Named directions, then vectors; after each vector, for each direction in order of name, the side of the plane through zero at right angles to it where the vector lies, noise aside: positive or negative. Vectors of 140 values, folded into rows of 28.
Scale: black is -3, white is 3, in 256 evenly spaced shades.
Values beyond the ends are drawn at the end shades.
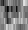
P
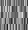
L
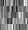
positive, positive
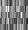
positive, negative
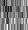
negative, positive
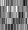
negative, negative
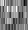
negative, negative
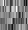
negative, negative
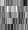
negative, negative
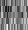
negative, positive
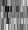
negative, positive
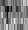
negative, positive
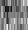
negative, positive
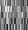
positive, negative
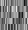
negative, negative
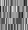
negative, negative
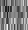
negative, positive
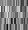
positive, negative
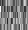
positive, positive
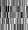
negative, positive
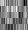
negative, negative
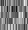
positive, positive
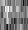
positive, negative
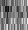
negative, positive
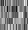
positive, positive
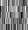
negative, negative
